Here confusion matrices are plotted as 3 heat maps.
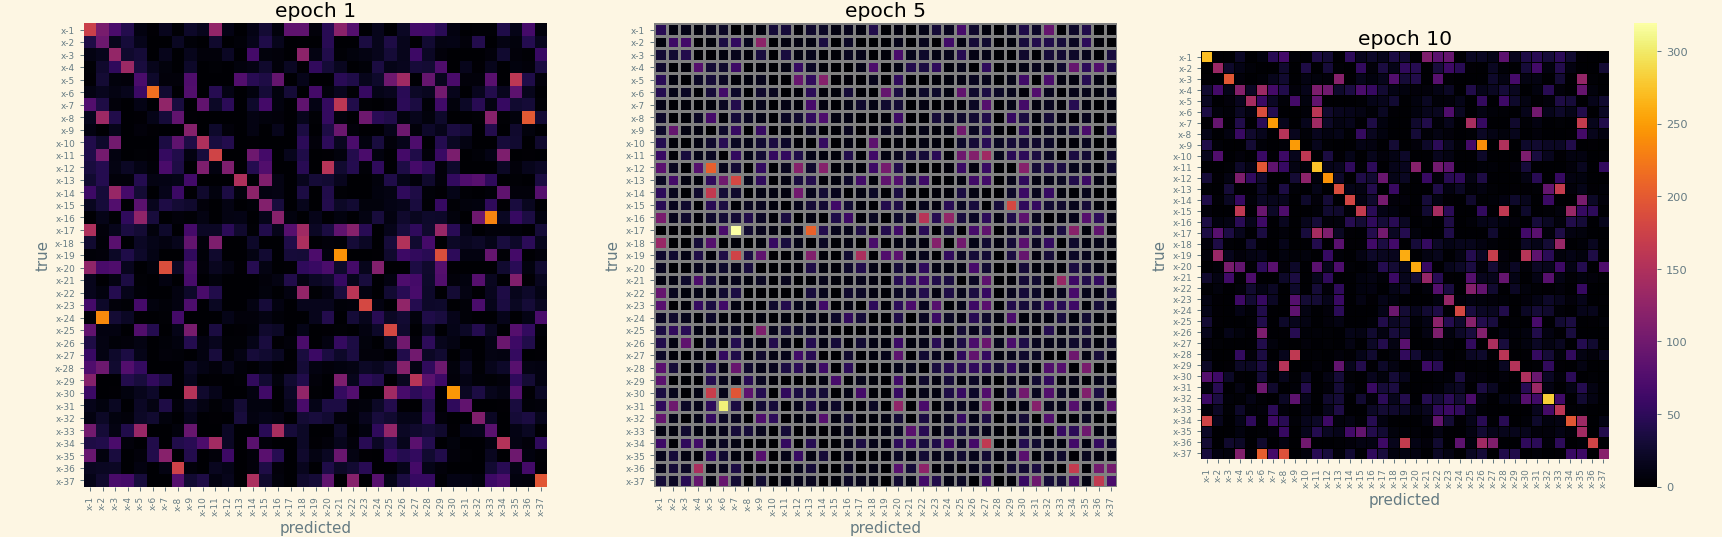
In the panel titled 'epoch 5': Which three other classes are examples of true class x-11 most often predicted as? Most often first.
x-27, x-26, x-25
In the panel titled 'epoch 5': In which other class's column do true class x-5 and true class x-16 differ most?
x-22
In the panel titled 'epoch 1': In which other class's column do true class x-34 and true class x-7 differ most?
x-21
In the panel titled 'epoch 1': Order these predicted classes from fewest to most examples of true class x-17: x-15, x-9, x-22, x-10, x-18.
x-10, x-15, x-9, x-22, x-18
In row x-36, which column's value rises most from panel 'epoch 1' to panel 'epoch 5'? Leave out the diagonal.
x-4
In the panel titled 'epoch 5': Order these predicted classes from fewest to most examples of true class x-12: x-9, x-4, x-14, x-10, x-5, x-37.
x-10, x-37, x-9, x-4, x-14, x-5
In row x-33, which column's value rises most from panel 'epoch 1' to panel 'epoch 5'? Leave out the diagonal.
x-35
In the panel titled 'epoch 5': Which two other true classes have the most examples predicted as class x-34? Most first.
x-36, x-17
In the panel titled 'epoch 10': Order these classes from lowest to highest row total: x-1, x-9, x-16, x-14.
x-16, x-14, x-9, x-1
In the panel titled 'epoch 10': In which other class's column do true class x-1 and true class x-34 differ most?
x-35
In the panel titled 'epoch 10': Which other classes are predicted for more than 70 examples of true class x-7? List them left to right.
x-2, x-11, x-25, x-35
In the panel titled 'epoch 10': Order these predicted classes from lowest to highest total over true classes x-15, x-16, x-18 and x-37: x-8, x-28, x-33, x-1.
x-1, x-33, x-28, x-8
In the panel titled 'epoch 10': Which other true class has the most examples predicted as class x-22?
x-15
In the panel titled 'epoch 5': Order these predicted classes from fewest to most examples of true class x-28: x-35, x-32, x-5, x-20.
x-20, x-5, x-32, x-35
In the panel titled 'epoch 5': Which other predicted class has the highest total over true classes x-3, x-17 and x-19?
x-7
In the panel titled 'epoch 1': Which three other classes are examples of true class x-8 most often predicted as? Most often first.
x-36, x-2, x-33
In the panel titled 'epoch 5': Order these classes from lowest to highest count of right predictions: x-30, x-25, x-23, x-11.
x-25, x-11, x-23, x-30
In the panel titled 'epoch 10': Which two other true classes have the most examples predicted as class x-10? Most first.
x-12, x-36
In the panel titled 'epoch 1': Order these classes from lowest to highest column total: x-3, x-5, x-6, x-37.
x-6, x-37, x-5, x-3
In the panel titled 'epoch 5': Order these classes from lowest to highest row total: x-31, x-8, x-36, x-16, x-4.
x-8, x-4, x-36, x-16, x-31
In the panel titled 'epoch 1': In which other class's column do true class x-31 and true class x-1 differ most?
x-11
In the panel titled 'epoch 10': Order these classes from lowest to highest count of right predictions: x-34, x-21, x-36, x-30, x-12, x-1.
x-21, x-30, x-36, x-34, x-12, x-1
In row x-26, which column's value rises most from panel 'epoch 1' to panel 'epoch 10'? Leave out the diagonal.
x-6
